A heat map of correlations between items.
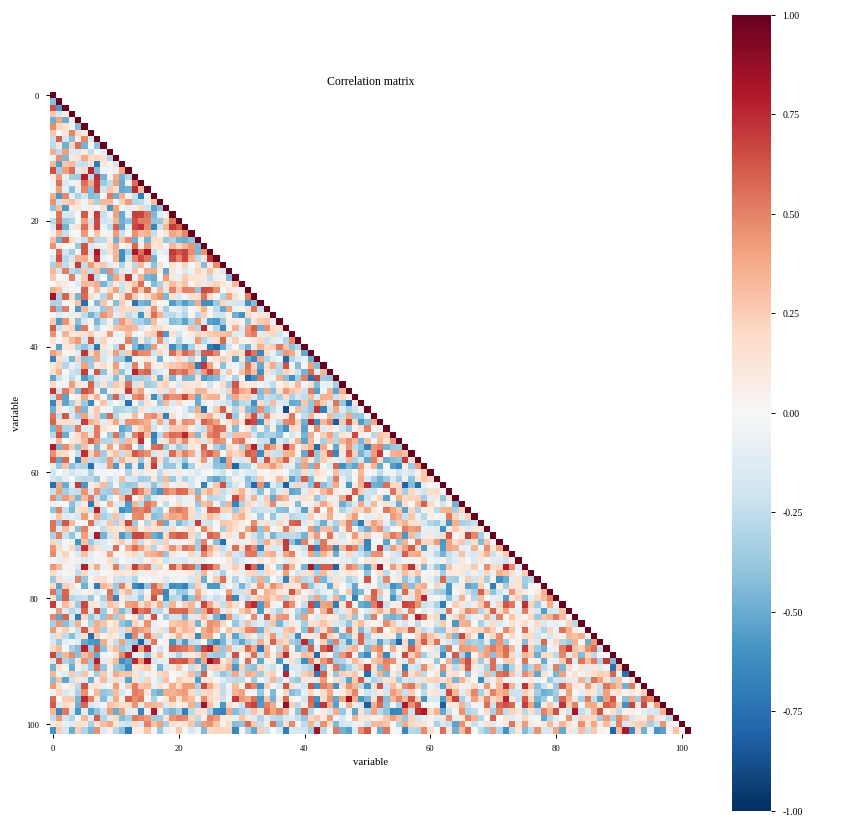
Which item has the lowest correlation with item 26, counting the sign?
40
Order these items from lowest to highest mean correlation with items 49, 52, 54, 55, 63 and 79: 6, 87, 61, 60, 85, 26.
87, 61, 60, 6, 85, 26
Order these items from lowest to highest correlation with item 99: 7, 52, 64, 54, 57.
64, 52, 57, 54, 7
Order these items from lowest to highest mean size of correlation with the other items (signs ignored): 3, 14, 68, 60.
60, 3, 68, 14
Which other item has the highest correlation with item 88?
13
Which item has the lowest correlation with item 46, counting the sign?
59
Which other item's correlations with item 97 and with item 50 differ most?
37
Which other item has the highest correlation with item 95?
63
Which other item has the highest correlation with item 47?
96
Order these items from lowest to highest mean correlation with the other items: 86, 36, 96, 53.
36, 53, 86, 96
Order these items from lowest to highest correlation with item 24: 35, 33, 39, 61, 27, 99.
33, 27, 39, 61, 99, 35
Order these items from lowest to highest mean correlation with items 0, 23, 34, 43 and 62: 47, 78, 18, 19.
18, 19, 78, 47
